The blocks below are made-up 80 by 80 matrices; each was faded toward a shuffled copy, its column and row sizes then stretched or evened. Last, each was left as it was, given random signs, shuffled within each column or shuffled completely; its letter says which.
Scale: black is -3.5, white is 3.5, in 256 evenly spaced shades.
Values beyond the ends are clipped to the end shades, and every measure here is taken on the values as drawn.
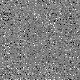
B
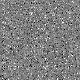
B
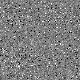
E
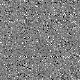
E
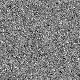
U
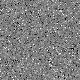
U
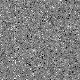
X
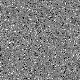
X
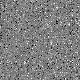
X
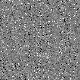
X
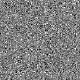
B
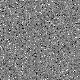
X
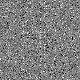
X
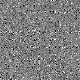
E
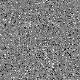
E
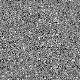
E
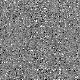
E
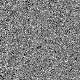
X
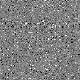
B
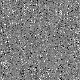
X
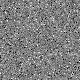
U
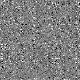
B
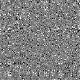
B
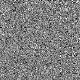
E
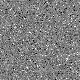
U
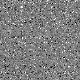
E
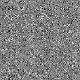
B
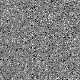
X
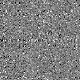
B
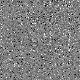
B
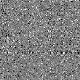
B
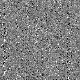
X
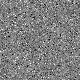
U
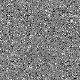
E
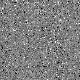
E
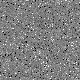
U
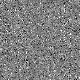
X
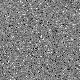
U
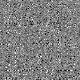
B
